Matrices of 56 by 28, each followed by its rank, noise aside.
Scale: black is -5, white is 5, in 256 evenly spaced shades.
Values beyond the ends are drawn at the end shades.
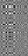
one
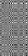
one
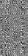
six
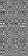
three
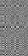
one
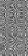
four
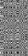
three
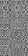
four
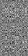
six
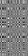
one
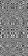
three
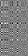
one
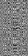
four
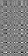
one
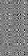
two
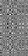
two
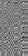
two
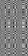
one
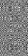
four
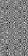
three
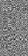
four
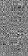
four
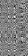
three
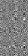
three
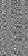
four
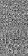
six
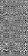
three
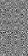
four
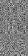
six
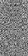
six
